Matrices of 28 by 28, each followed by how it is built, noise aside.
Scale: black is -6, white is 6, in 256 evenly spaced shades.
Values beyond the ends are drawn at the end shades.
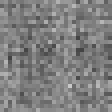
blocks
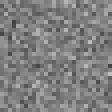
repeating rows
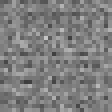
blocks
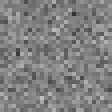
repeating columns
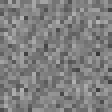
repeating rows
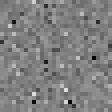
sparse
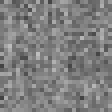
blocks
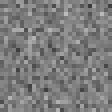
repeating columns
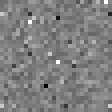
sparse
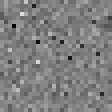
sparse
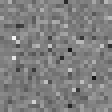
sparse
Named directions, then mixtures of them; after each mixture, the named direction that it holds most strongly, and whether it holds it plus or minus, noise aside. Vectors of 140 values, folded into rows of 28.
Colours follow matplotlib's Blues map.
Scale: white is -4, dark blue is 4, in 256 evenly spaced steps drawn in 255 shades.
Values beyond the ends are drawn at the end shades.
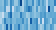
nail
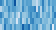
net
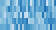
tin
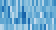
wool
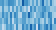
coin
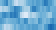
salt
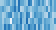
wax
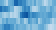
salt, minus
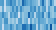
coin, plus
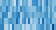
net, minus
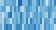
wax, plus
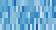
net, plus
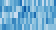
coin, minus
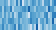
coin, minus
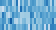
wax, minus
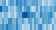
salt, minus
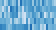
wool, minus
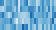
wax, minus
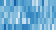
net, plus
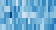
salt, plus
